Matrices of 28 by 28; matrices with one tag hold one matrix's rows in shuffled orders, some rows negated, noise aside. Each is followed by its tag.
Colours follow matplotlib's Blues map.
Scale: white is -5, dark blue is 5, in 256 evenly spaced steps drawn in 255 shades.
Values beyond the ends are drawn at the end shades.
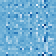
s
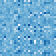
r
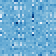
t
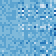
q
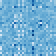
t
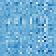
s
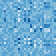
r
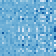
q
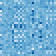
t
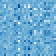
r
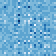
r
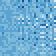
q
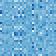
t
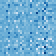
s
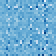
s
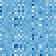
t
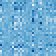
t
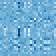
r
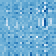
s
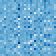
r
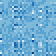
t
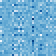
t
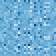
r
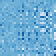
q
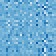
s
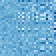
q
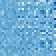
q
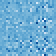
s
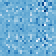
s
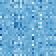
t
